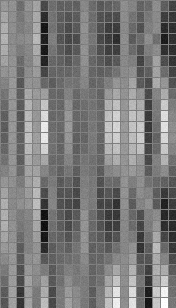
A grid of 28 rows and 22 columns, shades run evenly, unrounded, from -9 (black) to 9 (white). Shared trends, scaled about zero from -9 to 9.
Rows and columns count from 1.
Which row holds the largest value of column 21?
28
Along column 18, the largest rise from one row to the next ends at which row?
9
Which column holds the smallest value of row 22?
6
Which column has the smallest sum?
22
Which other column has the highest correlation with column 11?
1
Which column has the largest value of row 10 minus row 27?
18
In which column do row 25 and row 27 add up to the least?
19
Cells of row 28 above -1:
16
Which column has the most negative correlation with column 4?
11
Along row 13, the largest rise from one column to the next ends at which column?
21
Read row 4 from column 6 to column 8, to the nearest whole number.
-7 0 -3
